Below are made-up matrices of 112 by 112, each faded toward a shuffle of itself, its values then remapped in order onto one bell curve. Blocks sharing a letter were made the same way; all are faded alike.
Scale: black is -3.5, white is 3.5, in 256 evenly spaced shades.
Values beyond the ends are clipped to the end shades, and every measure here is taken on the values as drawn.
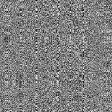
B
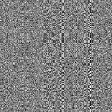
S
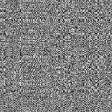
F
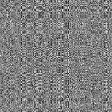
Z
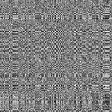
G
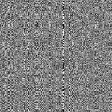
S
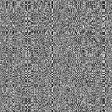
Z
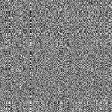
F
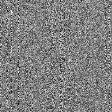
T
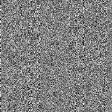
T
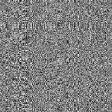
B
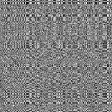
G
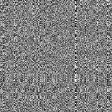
S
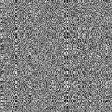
F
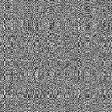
Z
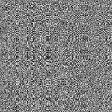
F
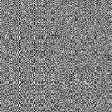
Z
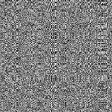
F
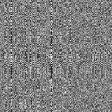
S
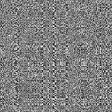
S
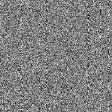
T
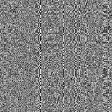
S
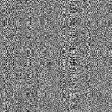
S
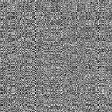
Z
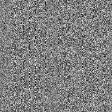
T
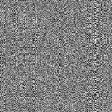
B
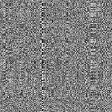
F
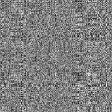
B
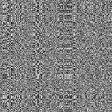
Z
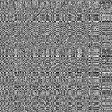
G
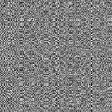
Z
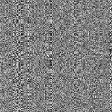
S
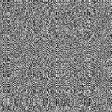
F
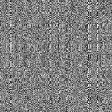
S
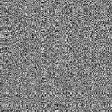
B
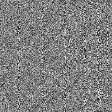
T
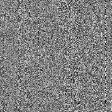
T
